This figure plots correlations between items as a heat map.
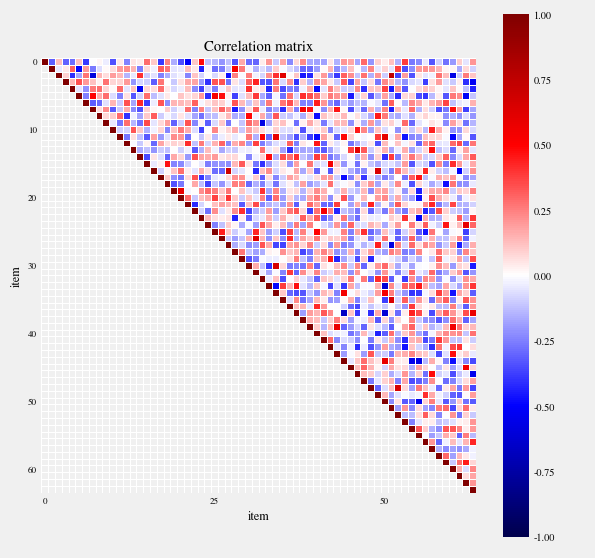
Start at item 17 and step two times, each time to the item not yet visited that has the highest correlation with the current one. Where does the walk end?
33
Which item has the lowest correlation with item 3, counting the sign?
63
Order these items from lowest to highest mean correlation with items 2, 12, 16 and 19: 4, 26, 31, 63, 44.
4, 31, 26, 44, 63
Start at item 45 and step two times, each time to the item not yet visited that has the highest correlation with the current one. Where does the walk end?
24
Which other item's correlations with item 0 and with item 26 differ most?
31
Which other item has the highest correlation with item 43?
39
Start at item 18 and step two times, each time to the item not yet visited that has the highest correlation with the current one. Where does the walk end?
42
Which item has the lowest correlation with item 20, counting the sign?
55
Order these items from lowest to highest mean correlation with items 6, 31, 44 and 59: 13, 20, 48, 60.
60, 13, 48, 20
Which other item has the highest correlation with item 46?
13
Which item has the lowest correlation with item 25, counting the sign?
56
